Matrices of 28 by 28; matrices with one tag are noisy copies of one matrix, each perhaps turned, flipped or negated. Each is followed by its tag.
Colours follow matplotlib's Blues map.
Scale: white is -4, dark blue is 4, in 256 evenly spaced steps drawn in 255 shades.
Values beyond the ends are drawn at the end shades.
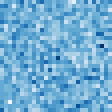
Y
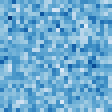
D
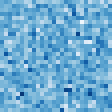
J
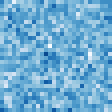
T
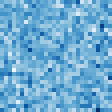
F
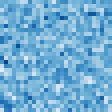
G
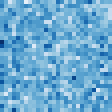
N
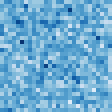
J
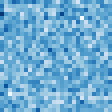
F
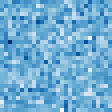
J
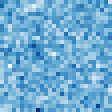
Y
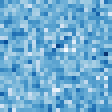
T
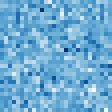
J
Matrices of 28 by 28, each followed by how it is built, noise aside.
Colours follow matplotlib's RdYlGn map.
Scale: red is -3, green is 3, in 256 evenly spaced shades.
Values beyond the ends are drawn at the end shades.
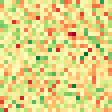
Toeplitz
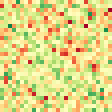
Toeplitz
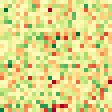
uneven rows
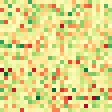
uneven rows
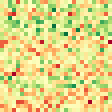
blocks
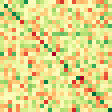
diagonal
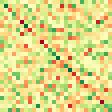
diagonal
